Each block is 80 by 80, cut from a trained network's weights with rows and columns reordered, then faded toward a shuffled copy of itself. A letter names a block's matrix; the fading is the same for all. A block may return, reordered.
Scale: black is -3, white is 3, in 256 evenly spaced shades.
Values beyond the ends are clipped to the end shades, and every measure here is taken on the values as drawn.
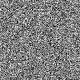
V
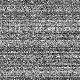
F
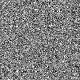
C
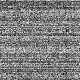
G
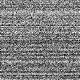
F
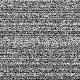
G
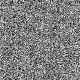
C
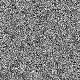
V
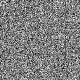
V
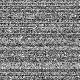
G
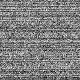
G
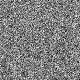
V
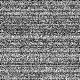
F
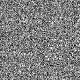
C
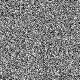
V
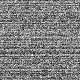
G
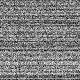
F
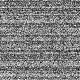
G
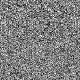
C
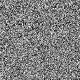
V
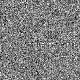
C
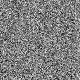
V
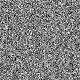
V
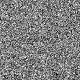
V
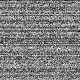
G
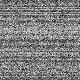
G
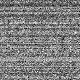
G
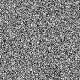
V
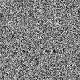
V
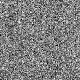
C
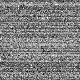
G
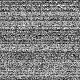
F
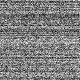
F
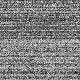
G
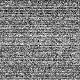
F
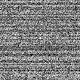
F
